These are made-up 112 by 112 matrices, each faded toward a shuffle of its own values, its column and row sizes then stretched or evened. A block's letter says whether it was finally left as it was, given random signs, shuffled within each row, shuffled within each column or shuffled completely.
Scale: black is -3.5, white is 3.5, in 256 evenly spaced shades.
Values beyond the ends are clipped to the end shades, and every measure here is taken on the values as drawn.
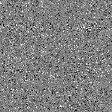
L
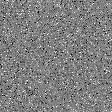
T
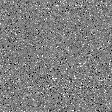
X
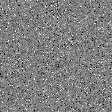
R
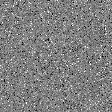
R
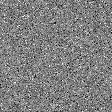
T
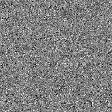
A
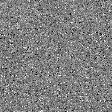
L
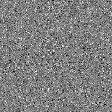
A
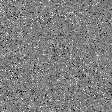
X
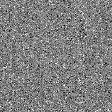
A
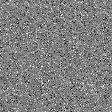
R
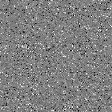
A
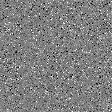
L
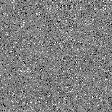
A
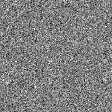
A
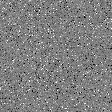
T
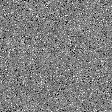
X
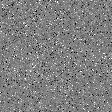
T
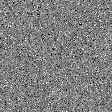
X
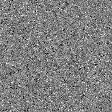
R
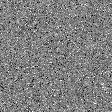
T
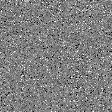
L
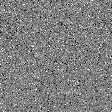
X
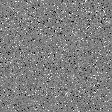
X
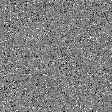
L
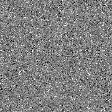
A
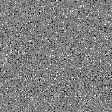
A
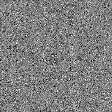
A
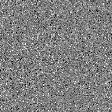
A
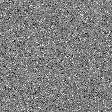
T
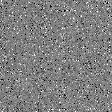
A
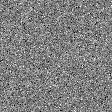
T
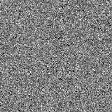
A
